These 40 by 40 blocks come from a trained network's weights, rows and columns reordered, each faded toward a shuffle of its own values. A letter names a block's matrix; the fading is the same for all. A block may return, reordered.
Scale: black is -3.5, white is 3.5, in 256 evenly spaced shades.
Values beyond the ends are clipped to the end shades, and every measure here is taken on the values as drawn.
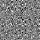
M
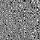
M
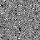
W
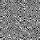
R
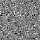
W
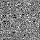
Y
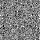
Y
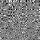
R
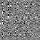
M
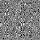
M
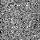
Y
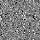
M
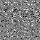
R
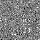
Y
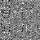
M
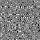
R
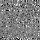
R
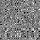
R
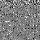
R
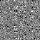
M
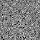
W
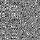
M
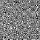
M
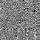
W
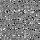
R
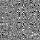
M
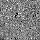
Y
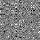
M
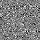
R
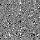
W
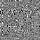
W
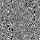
M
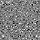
R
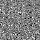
Y
